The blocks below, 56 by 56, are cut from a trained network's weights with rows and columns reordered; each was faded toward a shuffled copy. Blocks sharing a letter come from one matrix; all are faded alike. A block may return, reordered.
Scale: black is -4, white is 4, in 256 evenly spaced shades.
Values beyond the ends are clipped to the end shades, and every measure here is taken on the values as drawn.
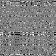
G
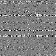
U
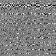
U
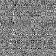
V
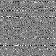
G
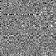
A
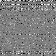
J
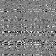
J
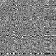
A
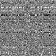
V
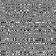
G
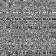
V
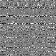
G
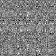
V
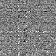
V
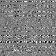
J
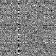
V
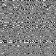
U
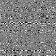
G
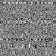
A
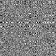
A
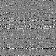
G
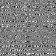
G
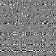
U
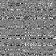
U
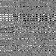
J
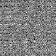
V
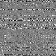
G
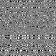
U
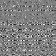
G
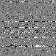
U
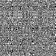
V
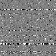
J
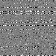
U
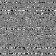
G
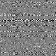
U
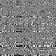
J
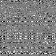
J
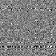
A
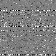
J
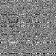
A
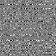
G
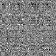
V
